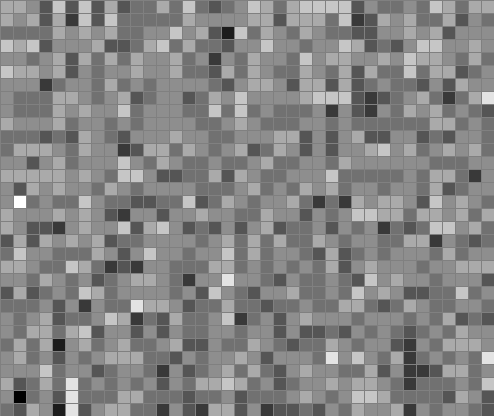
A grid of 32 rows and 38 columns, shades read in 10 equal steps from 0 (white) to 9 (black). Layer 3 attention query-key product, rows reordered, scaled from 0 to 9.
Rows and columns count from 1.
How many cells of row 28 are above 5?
4
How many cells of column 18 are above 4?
10
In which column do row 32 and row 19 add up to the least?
6
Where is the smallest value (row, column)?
16, 2
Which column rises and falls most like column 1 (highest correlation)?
34
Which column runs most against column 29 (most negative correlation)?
19
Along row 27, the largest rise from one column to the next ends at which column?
5
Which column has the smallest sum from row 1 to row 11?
27
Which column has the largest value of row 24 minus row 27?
7
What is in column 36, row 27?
3
